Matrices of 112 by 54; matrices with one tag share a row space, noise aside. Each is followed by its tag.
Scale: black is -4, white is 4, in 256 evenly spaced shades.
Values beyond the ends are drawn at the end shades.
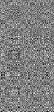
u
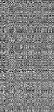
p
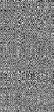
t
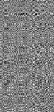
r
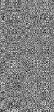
u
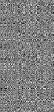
t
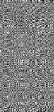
r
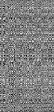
p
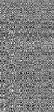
p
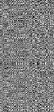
r
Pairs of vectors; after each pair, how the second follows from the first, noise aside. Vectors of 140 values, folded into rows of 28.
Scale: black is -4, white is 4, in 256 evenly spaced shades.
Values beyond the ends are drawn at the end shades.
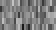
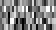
wrapped around, scaled up.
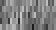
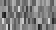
shuffled.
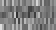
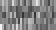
copied.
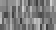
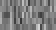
partly zeroed.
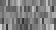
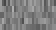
reversed, negated, shrunk.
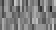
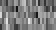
shuffled.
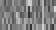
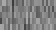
reversed, negated, shrunk.
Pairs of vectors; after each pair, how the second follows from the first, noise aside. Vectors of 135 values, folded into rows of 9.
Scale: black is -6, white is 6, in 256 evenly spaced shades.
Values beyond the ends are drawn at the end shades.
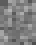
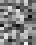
wrapped around, scaled up.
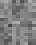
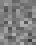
shuffled.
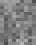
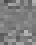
wrapped around, negated, partly zeroed.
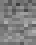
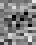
wrapped around, scaled up.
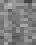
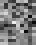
wrapped around, negated, scaled up.
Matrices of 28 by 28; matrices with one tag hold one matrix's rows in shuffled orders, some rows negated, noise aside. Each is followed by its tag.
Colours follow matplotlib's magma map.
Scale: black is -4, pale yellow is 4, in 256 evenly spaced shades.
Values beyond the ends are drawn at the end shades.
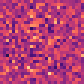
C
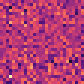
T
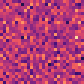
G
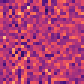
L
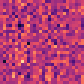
L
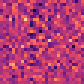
C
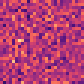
L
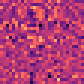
C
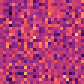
T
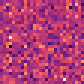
T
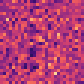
C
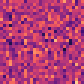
T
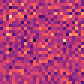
T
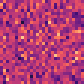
G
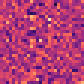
C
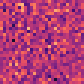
L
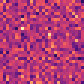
G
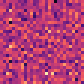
T
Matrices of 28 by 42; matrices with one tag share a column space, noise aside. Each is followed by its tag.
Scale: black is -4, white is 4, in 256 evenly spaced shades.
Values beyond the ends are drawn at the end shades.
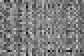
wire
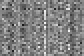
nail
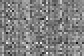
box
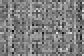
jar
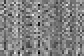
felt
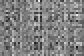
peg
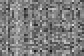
nail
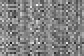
box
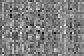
jar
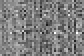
jar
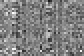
wire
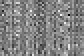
felt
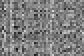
jar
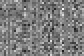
nail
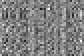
nail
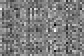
nail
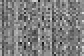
peg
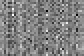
felt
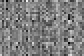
peg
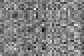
nail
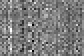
nail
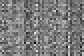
box
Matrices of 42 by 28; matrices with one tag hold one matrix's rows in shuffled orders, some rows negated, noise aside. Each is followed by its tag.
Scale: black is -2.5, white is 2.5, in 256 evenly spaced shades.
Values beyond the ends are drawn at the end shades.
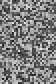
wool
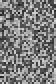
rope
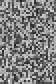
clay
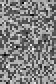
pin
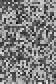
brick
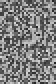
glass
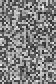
clay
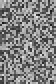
rope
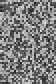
rope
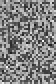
pin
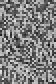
clay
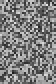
clay
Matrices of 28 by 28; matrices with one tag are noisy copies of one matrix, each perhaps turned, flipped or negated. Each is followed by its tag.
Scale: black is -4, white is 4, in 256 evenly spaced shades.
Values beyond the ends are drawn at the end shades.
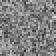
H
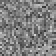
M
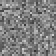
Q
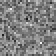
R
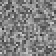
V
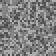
H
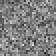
Q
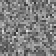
M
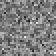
R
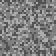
M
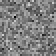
Q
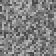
R
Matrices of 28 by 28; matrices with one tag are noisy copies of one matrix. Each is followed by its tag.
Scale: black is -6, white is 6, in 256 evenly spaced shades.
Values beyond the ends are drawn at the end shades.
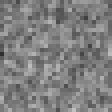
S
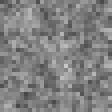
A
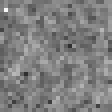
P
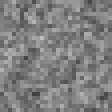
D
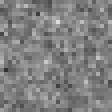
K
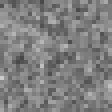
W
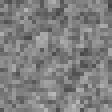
S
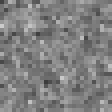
A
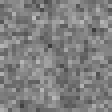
K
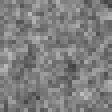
D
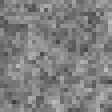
P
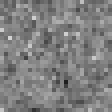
K
